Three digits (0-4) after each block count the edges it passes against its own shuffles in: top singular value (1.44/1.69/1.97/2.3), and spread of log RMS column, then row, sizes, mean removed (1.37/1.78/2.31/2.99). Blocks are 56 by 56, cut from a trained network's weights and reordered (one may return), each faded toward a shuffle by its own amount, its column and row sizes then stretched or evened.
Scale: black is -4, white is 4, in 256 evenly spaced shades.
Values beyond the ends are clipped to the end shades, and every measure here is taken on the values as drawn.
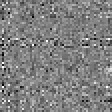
3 3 2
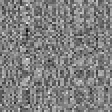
4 1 0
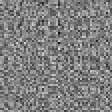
4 1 1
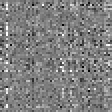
2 3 3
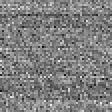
1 0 1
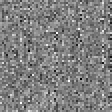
0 3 0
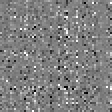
1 3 2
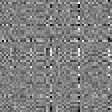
4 2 3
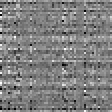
4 4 1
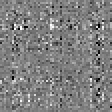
1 3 3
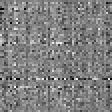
2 1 4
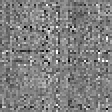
1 2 3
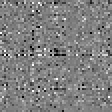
3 3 2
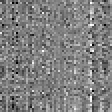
3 3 2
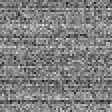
3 0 1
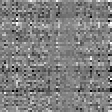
3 4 1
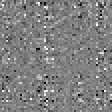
2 3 2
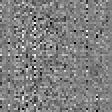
0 4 1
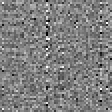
2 3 0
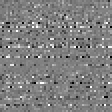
2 0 4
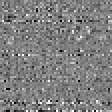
0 1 4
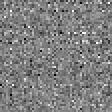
1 2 2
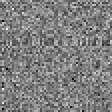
3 0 0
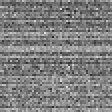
4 2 1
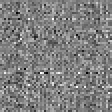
1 0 3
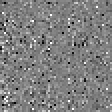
0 3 1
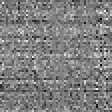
2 4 0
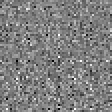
1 2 2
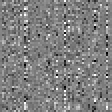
3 4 0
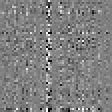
3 4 2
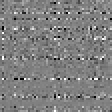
2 2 4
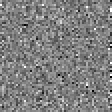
1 2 0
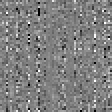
0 4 1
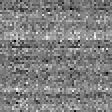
3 3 1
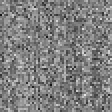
2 0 1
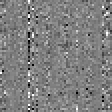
2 3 0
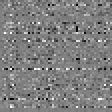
2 2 4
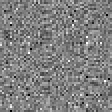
3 0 0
